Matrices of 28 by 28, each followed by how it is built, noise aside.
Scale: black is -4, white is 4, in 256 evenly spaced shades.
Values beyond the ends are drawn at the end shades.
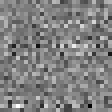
uneven rows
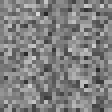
repeating rows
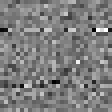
uneven rows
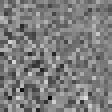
lower triangular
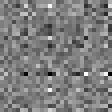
low rank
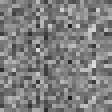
repeating rows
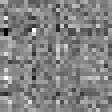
low rank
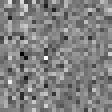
uneven columns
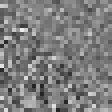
lower triangular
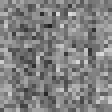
blocks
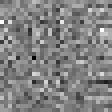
low rank
